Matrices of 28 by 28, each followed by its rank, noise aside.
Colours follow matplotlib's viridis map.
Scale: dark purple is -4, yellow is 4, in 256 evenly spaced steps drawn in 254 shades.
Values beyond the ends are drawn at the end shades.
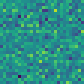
eight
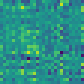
three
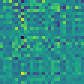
four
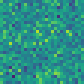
eight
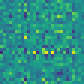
four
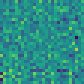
six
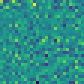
eight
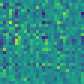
six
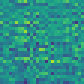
four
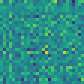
six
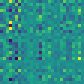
three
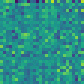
six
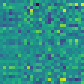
four
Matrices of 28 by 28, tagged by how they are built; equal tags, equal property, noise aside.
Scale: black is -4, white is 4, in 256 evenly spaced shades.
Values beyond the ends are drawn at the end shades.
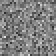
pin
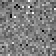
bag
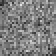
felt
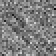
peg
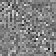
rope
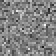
pin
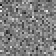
pin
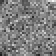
felt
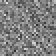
peg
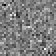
rope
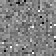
bag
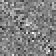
rope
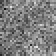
felt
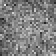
felt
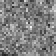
felt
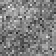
felt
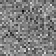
peg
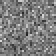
pin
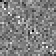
rope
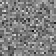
pin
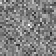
peg
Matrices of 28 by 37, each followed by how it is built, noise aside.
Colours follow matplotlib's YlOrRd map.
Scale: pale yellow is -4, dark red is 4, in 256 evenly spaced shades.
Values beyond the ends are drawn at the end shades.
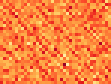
Toeplitz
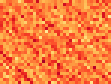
Toeplitz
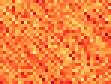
Toeplitz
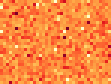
sparse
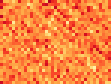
Toeplitz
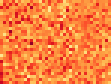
uneven columns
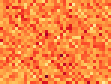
Toeplitz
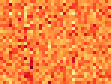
uneven columns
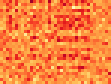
blocks
